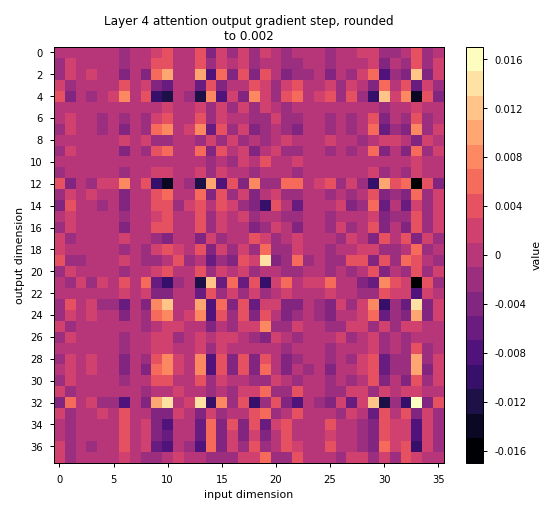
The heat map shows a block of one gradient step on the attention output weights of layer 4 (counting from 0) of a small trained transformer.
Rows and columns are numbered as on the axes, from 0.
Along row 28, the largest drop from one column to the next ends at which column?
14
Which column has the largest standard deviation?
33
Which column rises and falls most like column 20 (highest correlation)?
26
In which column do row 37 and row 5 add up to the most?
19
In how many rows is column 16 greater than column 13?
11
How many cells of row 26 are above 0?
9
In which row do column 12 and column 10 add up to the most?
32
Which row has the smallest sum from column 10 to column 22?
21
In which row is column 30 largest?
4
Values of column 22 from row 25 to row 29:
0.002 -0.002 0 -0.002 0
